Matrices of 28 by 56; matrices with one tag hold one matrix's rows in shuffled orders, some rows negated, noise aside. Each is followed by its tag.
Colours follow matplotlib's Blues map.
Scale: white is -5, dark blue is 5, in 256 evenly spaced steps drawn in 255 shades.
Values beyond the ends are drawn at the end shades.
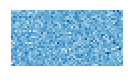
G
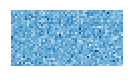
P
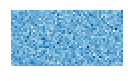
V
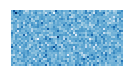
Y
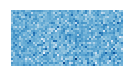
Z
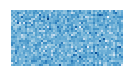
P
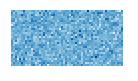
P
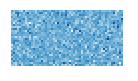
G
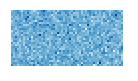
V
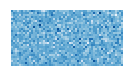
V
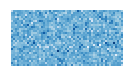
V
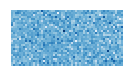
Z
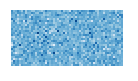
Y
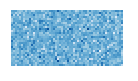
V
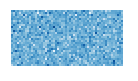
Y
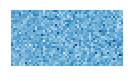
Z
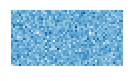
Y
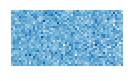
Z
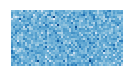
Y
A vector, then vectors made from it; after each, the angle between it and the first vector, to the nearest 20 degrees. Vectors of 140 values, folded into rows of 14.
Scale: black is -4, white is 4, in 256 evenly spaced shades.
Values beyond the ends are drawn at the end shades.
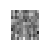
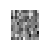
40 degrees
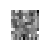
140 degrees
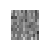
60 degrees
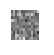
40 degrees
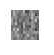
80 degrees
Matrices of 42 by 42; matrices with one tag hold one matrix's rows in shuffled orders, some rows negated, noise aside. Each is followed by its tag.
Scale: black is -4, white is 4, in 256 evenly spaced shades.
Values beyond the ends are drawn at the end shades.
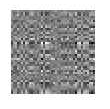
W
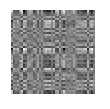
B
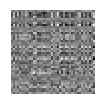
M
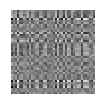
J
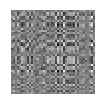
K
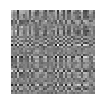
J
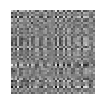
J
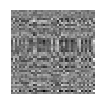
M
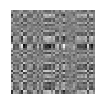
B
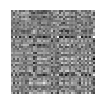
M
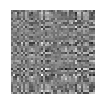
W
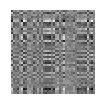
B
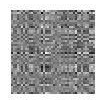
W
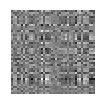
W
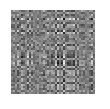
K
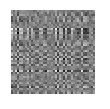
J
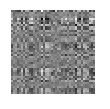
W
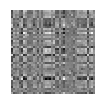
B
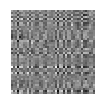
J
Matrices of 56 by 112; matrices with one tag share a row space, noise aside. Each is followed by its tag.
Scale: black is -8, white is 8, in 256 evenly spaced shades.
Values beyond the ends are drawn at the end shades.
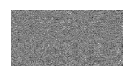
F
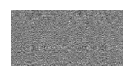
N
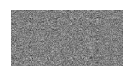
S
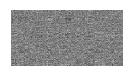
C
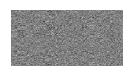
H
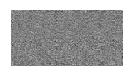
F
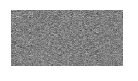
S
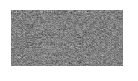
N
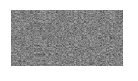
H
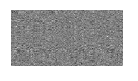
H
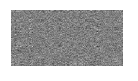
S
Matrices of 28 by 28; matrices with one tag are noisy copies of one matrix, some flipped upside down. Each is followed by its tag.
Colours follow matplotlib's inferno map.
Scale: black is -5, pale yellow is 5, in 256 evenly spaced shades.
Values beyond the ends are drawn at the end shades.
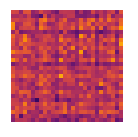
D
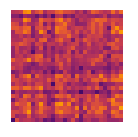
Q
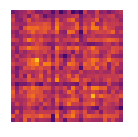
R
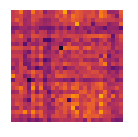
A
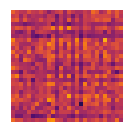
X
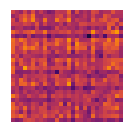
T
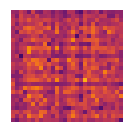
R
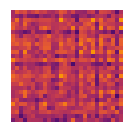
D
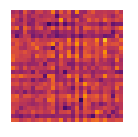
X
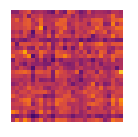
Q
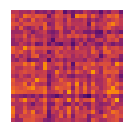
T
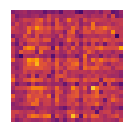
R
